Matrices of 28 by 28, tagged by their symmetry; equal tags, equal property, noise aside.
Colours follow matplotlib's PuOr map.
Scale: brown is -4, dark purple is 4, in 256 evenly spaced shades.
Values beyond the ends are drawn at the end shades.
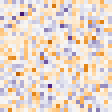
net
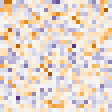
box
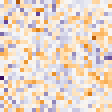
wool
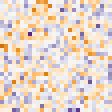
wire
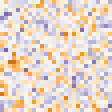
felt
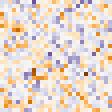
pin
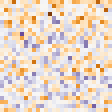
box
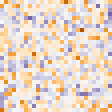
net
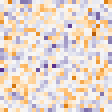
net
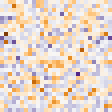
box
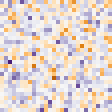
pin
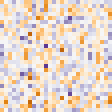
wool
